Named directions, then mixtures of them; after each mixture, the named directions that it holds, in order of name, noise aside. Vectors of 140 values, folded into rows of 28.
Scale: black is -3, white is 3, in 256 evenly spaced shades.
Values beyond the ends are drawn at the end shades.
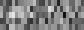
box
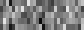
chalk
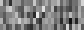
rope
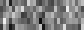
chalk.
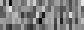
chalk, rope.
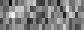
box, chalk.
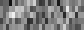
box, chalk.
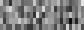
rope.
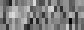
box, rope.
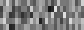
box, chalk.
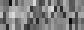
box, rope.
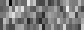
box, chalk.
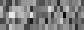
box.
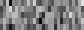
chalk, rope.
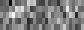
box, chalk.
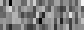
chalk, rope.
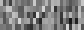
rope.
